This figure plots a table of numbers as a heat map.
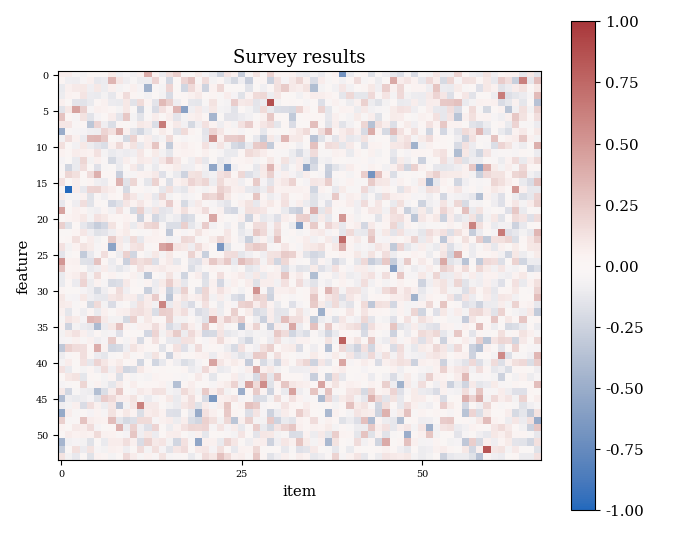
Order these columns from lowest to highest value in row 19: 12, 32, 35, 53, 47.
32, 12, 47, 53, 35
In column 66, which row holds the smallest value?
48
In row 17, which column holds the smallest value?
58
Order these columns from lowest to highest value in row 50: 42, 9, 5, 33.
33, 9, 5, 42
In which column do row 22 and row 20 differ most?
61
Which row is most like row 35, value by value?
44
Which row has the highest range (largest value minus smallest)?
16
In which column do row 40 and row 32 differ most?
14
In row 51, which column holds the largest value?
45
